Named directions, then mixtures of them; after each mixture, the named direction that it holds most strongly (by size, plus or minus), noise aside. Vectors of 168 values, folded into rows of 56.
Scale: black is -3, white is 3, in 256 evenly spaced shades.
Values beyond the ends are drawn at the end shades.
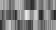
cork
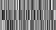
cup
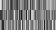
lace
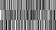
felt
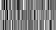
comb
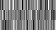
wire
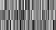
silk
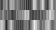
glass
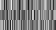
comb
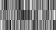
silk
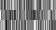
felt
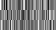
comb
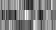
cork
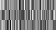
silk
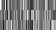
comb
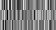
comb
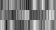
glass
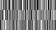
wire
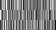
comb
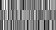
comb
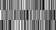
felt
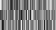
lace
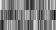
cork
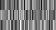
silk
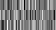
silk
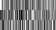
lace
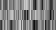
glass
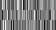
comb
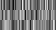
wire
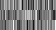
wire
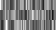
glass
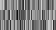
silk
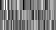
comb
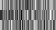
lace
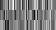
wire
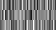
wire
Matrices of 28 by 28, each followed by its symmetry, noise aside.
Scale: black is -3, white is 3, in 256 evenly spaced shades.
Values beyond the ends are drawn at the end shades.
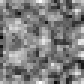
mirrored top to bottom.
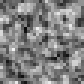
symmetric across the other diagonal.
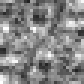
same after a half turn.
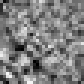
symmetric across the other diagonal.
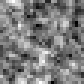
no symmetry.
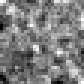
symmetric across the other diagonal.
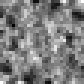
same after a half turn.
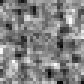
same after a half turn.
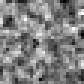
no symmetry.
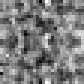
mirrored top to bottom.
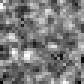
no symmetry.
